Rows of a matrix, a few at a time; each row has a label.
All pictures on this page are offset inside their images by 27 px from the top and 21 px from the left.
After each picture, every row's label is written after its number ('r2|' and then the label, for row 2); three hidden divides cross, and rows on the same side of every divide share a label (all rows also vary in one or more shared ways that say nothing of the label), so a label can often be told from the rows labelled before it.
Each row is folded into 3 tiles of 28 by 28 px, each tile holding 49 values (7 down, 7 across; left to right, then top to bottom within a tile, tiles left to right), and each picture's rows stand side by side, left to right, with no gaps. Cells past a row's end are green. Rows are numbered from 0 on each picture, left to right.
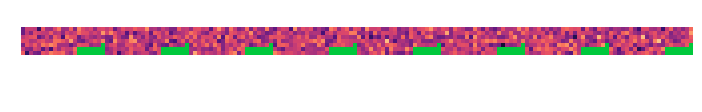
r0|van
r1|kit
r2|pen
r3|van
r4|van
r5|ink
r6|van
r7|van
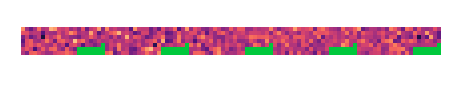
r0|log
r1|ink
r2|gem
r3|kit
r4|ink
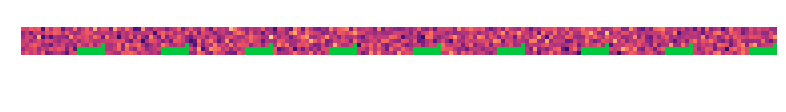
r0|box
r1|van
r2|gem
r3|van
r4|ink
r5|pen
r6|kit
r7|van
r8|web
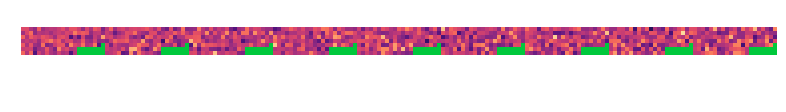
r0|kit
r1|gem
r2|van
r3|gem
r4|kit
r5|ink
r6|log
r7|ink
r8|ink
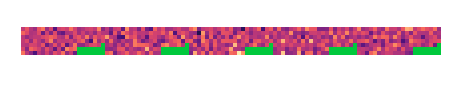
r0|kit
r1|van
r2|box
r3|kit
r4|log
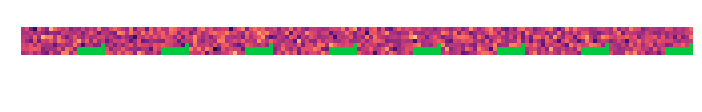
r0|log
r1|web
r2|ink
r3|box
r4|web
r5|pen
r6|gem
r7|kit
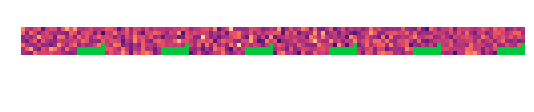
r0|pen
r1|log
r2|gem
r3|pen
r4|van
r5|kit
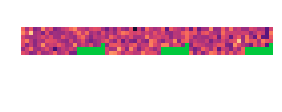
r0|kit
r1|web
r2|van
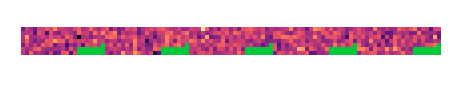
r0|log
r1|kit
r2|box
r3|gem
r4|pen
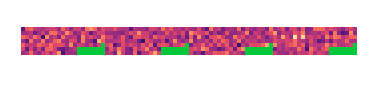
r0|gem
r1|box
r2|van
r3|gem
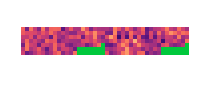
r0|ink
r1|van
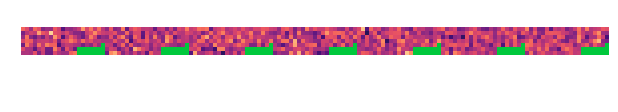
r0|ink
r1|pen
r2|pen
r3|kit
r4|box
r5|ink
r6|ink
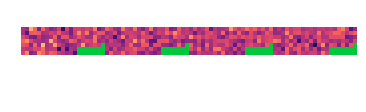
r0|van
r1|log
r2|gem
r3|web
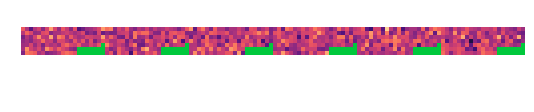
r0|pen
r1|box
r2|box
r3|pen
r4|log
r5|box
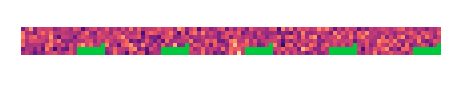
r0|gem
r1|gem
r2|box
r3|pen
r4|kit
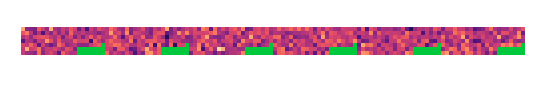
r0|log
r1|ink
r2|pen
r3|pen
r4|box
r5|web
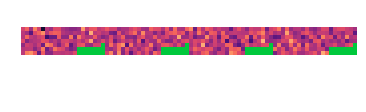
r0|box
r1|box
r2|ink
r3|box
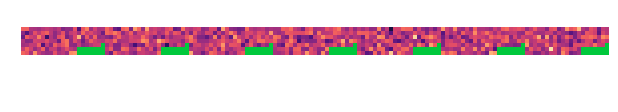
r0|box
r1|log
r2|van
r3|web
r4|van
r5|box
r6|gem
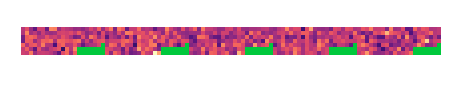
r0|log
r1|box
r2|web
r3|van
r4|box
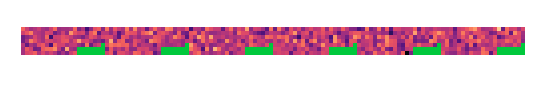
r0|log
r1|ink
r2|gem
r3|gem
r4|kit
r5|log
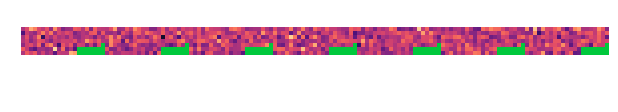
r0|box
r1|log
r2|kit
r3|pen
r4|ink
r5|gem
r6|log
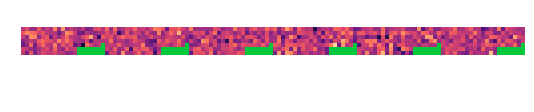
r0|kit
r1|log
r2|box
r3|box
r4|van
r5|box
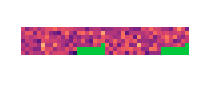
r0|kit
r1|kit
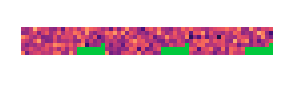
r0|web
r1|kit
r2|ink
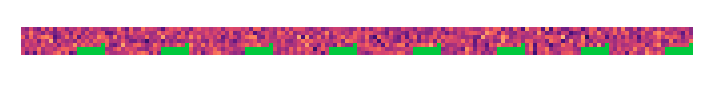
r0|kit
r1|web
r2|gem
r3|kit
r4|van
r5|gem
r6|ink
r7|web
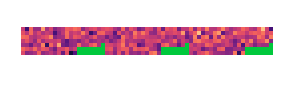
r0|kit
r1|box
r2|log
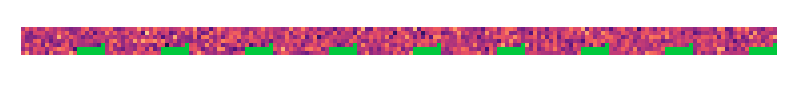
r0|box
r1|log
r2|pen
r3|pen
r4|pen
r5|web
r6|gem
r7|web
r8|gem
